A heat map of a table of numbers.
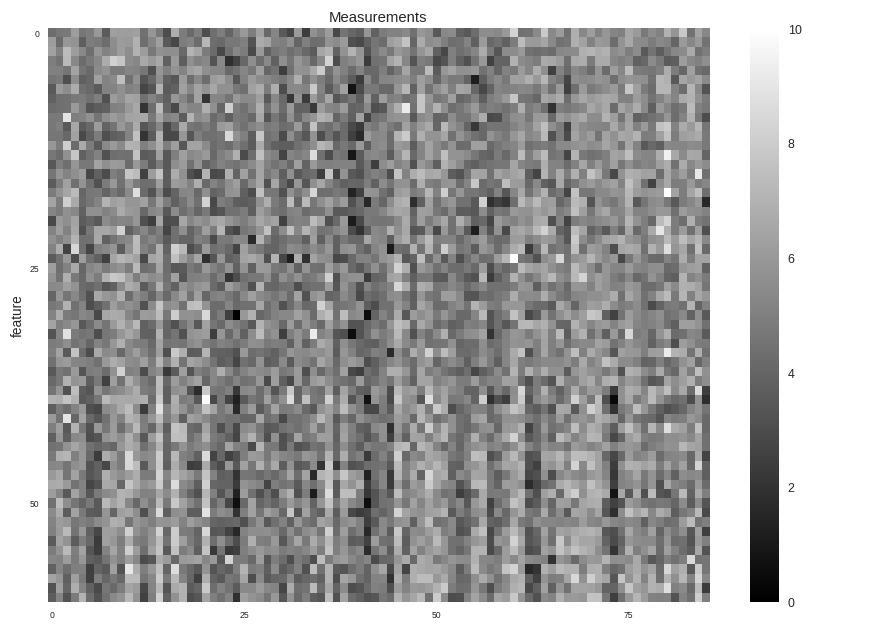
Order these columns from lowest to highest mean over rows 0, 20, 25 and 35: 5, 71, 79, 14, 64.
5, 71, 79, 14, 64
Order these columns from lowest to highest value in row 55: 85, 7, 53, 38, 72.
85, 53, 72, 7, 38
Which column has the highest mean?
14
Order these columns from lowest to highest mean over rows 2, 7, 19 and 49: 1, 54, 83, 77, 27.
54, 77, 1, 27, 83
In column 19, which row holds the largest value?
29
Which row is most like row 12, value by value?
41
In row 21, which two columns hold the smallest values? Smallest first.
55, 40
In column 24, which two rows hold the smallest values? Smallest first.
30, 50
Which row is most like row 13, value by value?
17
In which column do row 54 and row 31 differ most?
16
